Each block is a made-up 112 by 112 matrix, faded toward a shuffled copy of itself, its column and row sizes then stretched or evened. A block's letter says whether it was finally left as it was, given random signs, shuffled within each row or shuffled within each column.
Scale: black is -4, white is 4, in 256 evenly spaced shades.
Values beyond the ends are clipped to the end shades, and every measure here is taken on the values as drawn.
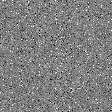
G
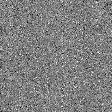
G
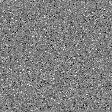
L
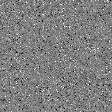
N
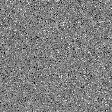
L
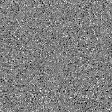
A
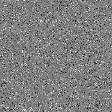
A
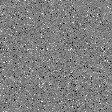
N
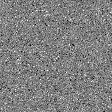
L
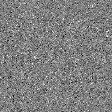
A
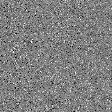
N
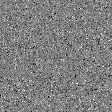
L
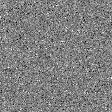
L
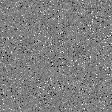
G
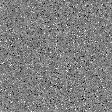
G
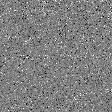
L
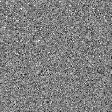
A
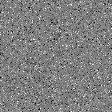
N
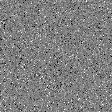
G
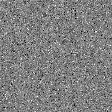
G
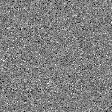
A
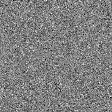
L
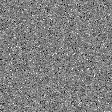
L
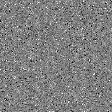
A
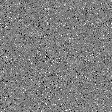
N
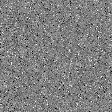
G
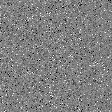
G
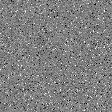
L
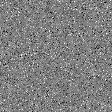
L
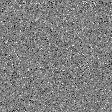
L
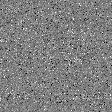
L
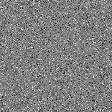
A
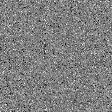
N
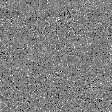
A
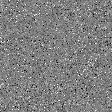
L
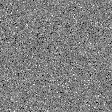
L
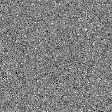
N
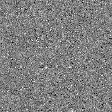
A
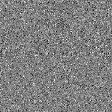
A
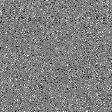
A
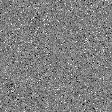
G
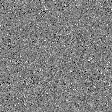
L
